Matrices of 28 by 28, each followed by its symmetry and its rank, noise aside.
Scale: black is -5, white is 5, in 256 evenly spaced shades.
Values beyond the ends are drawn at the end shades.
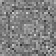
symmetric, rank eight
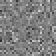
no symmetry, rank four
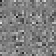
no symmetry, rank four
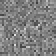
no symmetry, rank eight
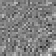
symmetric, rank four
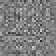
no symmetry, rank four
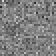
no symmetry, rank eight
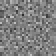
antisymmetric, rank six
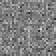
no symmetry, rank eight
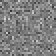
no symmetry, rank eight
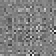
antisymmetric, rank four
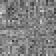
no symmetry, rank six
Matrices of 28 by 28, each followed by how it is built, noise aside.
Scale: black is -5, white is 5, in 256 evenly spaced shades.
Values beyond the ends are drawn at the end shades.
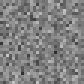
repeating rows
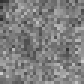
smooth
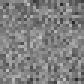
blocks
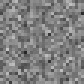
repeating rows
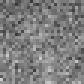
smooth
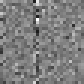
uneven columns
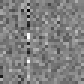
uneven columns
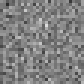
blocks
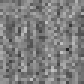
blocks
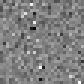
sparse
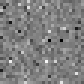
sparse
